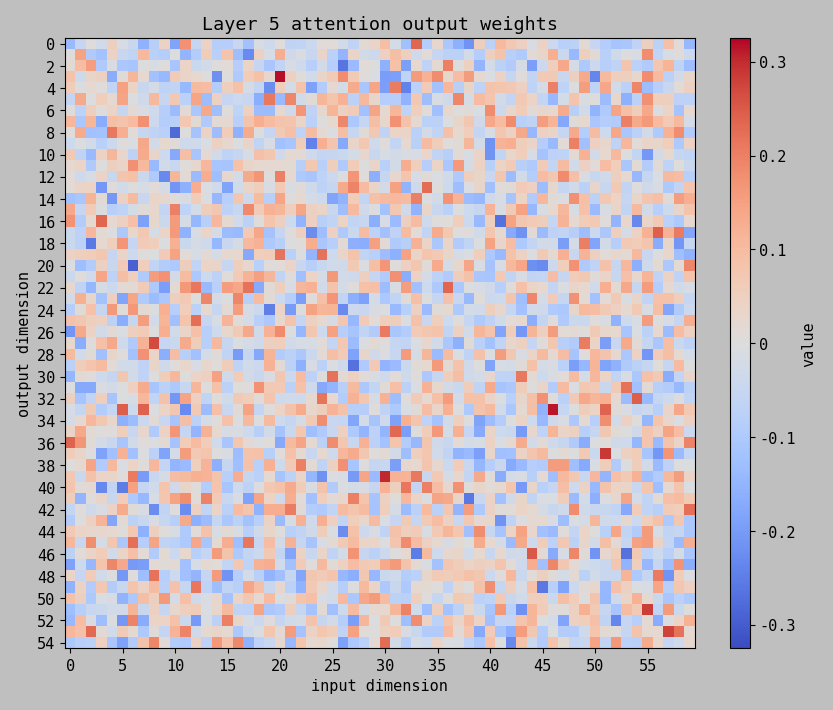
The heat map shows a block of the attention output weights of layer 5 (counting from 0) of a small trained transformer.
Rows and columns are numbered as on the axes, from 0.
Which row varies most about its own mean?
39
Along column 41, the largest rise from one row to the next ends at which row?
17
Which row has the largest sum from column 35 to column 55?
32
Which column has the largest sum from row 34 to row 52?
28
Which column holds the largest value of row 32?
54
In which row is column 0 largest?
36
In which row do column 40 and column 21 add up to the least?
9
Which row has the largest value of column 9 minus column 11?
33
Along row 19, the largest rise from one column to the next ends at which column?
24
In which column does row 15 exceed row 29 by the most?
27
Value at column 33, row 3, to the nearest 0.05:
0.15
